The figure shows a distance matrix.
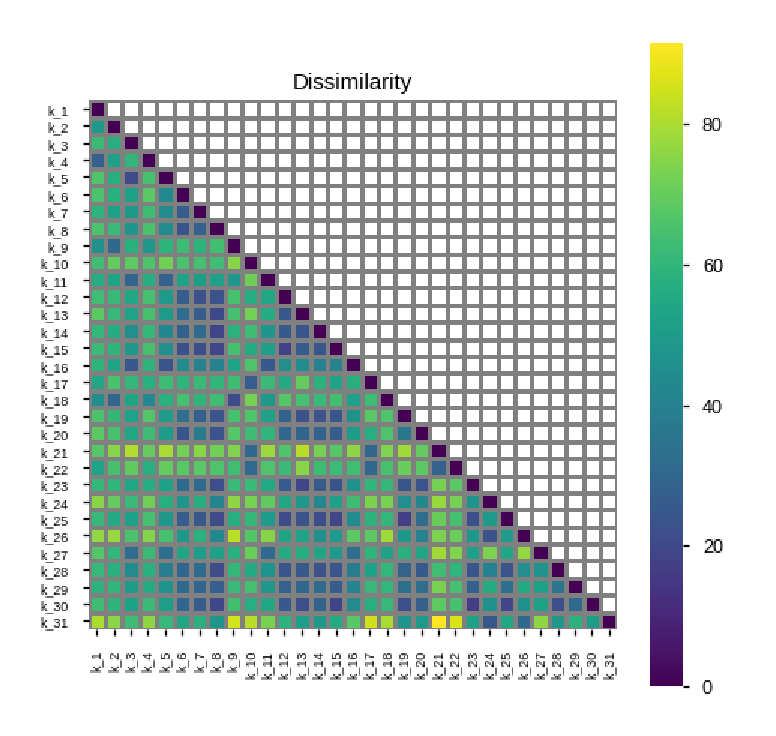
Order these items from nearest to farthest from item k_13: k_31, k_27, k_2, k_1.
k_31, k_27, k_2, k_1
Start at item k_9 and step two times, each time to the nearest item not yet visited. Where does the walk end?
k_2
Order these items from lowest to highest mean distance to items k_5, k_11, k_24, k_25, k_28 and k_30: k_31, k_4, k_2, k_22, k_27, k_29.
k_29, k_27, k_31, k_2, k_4, k_22
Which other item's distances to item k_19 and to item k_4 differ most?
k_25
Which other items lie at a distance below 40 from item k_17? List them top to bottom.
k_10, k_21, k_22
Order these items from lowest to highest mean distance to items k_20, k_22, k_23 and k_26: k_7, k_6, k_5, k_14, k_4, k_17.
k_14, k_6, k_7, k_17, k_5, k_4
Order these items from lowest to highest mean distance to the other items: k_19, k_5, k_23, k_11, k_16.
k_23, k_19, k_16, k_5, k_11
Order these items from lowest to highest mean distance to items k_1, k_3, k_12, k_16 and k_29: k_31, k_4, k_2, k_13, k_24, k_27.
k_13, k_27, k_4, k_2, k_24, k_31
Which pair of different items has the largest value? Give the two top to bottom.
k_21, k_31
